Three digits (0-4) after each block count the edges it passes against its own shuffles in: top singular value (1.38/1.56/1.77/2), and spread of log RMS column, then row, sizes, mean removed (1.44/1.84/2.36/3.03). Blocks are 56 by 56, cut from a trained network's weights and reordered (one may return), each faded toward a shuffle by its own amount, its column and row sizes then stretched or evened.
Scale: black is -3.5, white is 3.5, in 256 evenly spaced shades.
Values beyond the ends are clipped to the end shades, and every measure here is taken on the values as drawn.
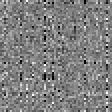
3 3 1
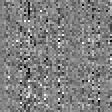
0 4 0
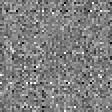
0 1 2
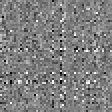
2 3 2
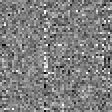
2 2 1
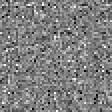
0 2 1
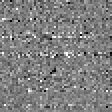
0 1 3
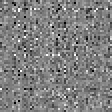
0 3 2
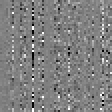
3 4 0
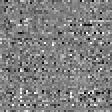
0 2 4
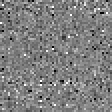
0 1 1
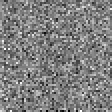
0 0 0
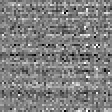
3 2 3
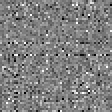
2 1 2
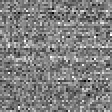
2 1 1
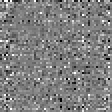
0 3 4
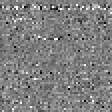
0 0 3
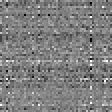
4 3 2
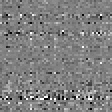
1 1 4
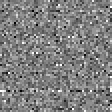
1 1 2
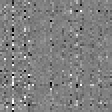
3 3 1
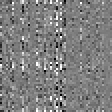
4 4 1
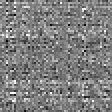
2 4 1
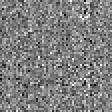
1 1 1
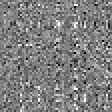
3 3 1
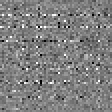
3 1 3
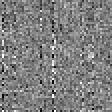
3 3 0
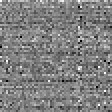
2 2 2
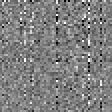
4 3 1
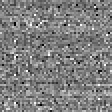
0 0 1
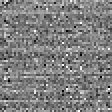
2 2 0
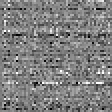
3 3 3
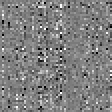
0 4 2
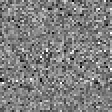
0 1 2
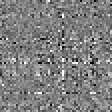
3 2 3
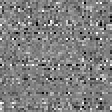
0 2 4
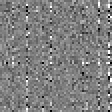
2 3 0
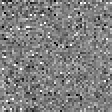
1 1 1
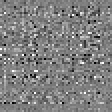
0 2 4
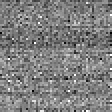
2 2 1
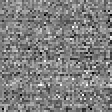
1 2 1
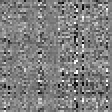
1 4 1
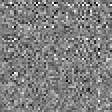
4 2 2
